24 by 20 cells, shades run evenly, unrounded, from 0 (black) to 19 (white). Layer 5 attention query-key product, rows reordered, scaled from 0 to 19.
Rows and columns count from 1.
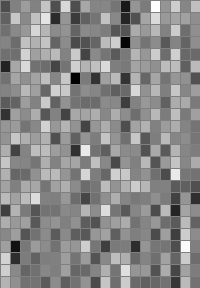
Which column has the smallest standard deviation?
15
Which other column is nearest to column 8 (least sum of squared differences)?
10
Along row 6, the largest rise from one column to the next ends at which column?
2
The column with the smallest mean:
8
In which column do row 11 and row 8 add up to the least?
13
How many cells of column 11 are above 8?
21
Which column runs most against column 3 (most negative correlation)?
19
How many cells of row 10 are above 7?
17
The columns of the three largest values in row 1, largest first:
16, 7, 18
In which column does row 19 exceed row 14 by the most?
12
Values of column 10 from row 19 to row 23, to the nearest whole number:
6 11 9 6 10
